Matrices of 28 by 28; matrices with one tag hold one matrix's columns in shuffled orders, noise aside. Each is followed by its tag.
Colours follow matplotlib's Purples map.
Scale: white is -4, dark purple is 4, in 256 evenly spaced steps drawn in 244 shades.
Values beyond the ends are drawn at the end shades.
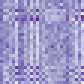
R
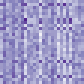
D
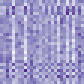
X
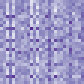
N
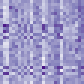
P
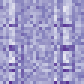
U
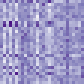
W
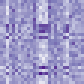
P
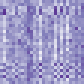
X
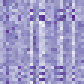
R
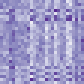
R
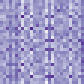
N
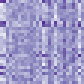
W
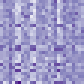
U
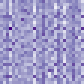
N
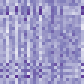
X
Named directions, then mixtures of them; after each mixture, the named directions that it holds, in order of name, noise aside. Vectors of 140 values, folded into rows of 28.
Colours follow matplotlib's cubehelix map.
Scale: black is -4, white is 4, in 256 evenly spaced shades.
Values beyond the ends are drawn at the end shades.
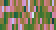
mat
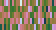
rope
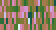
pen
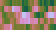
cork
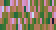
mat.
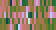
cork, pen, rope.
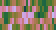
cork, mat.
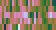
cork, pen, rope.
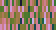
rope.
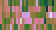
cork, rope.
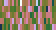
rope.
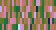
mat, pen, rope.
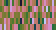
rope.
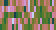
mat.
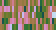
cork, mat, pen.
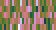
pen, rope.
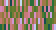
rope.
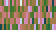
rope.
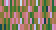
rope.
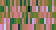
mat, rope.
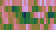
cork.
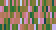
rope.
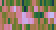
cork.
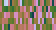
mat, rope.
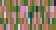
pen.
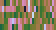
mat.
